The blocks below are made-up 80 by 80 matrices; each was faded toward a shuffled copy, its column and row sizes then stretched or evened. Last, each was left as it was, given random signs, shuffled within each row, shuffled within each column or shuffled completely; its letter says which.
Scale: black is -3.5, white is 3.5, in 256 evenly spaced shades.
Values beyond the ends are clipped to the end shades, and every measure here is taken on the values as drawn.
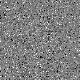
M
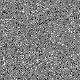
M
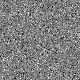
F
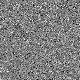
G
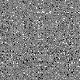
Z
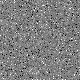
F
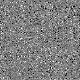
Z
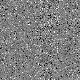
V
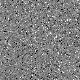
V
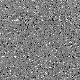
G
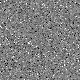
F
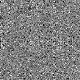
Z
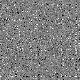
Z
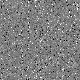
V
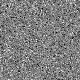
F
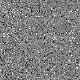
Z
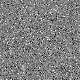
G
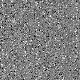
V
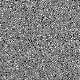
G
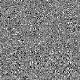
Z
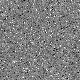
F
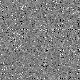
Z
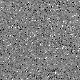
G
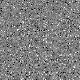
Z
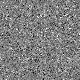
G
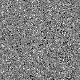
V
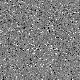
G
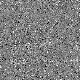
M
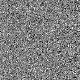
V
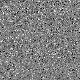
G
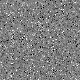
V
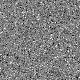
F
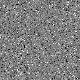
V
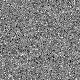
F
